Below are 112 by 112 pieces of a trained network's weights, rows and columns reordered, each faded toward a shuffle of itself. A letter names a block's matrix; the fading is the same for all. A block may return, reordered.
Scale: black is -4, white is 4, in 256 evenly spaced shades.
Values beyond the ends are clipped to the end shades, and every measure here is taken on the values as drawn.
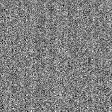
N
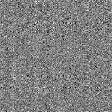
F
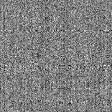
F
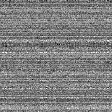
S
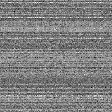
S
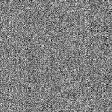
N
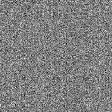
N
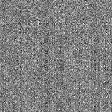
F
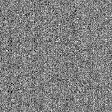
N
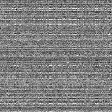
S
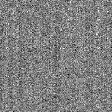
F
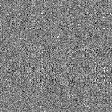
F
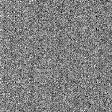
N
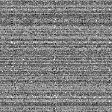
S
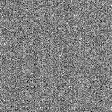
N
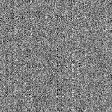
F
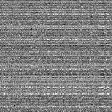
S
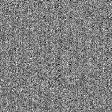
N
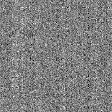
F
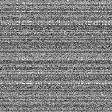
S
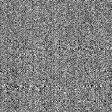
F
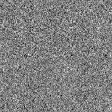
N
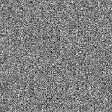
N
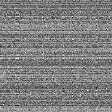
S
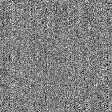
F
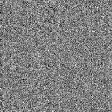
N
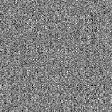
F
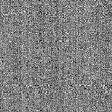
F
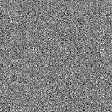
F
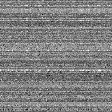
S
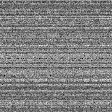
S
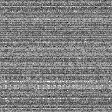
S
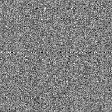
N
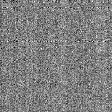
F
